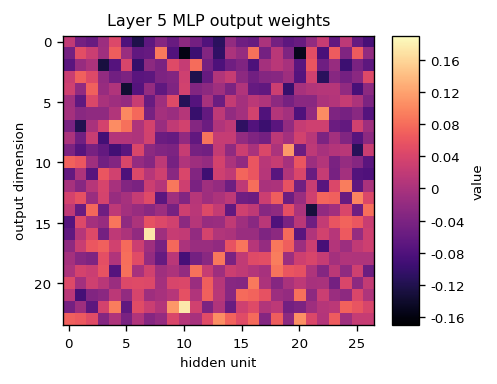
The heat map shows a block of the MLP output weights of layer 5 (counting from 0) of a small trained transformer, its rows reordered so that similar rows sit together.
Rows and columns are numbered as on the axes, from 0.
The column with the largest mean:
16
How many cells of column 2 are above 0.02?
11
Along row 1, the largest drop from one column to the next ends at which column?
9
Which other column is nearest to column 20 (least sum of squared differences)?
13
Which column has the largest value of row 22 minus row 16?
10
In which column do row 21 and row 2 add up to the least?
3
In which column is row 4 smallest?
5
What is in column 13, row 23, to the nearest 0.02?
0.1
